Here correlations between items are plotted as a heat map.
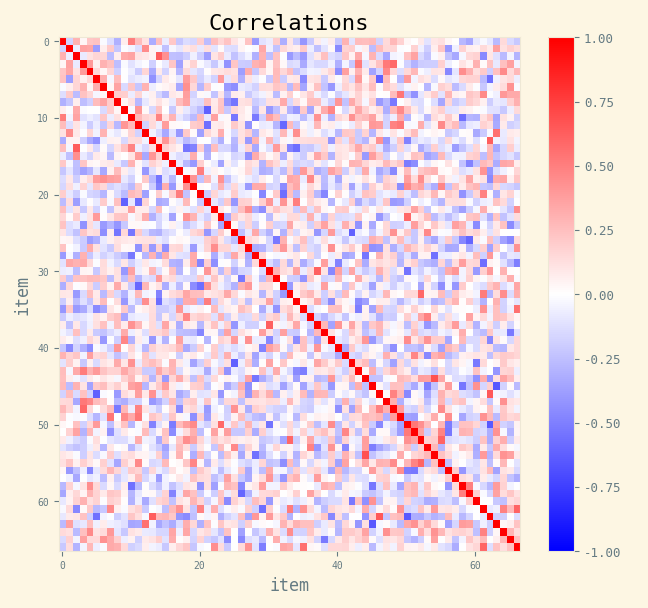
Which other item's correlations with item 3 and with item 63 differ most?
43
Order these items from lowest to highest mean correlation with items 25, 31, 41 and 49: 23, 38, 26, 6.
26, 38, 6, 23
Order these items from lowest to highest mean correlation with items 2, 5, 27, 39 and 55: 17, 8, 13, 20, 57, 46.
13, 46, 57, 20, 8, 17
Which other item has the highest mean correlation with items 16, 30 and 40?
37
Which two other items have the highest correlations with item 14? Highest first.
2, 10
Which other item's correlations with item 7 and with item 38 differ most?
65
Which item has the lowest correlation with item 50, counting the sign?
62
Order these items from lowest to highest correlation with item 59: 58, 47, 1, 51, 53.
47, 1, 53, 51, 58
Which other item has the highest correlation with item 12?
63
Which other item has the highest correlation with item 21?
34
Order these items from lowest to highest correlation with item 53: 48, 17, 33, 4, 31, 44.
48, 4, 33, 31, 17, 44
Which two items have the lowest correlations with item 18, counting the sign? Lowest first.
14, 62
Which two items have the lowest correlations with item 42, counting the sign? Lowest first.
25, 60
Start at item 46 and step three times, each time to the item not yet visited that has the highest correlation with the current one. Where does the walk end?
15
